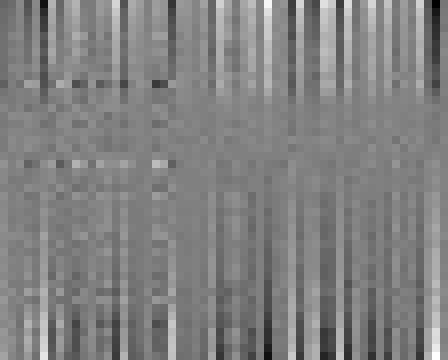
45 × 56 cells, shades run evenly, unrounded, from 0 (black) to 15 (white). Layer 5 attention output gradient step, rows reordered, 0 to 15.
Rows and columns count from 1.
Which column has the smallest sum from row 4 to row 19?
55
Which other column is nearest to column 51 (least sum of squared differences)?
26
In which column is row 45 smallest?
34
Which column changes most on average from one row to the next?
20
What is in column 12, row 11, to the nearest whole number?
9
